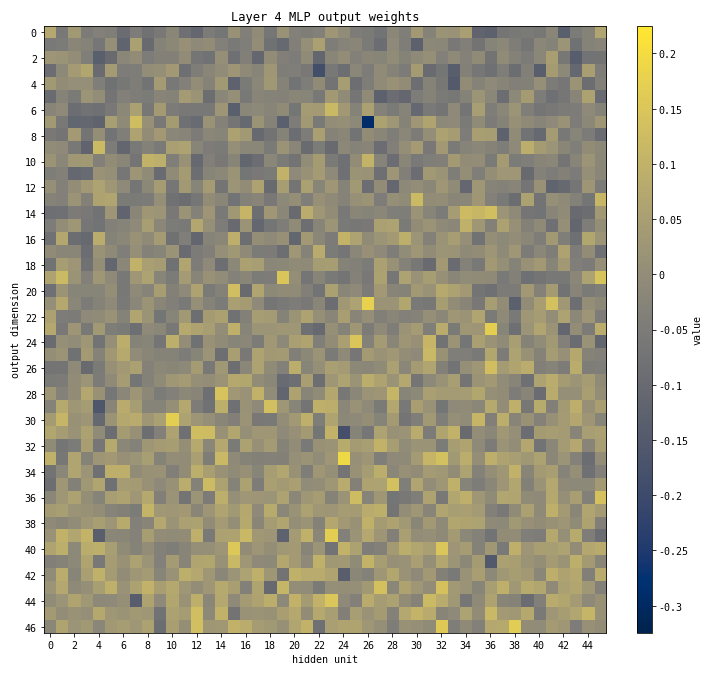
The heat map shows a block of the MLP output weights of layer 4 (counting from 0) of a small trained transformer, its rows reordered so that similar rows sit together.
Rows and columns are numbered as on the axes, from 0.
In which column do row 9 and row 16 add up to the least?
3
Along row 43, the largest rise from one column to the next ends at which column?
19
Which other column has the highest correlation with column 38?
6
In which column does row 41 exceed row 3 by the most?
22
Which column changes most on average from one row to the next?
15
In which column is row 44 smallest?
7
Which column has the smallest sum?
4
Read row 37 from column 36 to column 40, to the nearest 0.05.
-0.05 -0.05 0 0.05 0
